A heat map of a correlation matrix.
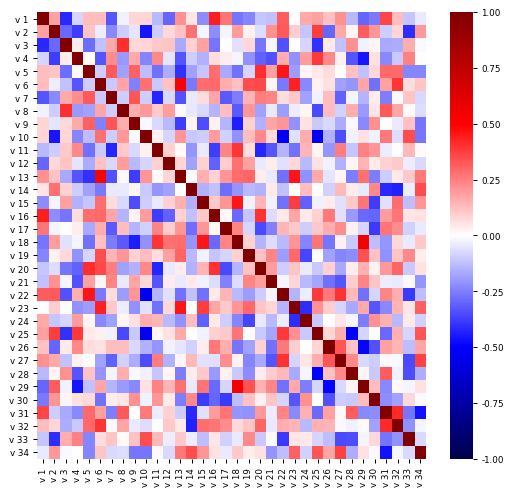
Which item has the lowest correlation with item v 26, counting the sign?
v 29
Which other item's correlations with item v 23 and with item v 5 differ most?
v 13
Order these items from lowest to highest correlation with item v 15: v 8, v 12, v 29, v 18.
v 8, v 12, v 29, v 18
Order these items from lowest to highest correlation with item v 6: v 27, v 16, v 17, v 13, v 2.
v 27, v 2, v 17, v 16, v 13
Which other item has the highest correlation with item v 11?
v 18
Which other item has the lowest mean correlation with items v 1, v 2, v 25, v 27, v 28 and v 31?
v 33
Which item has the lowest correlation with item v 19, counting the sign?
v 24
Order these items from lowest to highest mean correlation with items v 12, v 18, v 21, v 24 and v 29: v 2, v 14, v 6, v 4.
v 4, v 14, v 6, v 2
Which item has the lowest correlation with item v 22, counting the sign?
v 10
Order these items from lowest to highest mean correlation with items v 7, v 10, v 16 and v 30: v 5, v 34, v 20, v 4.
v 34, v 4, v 5, v 20
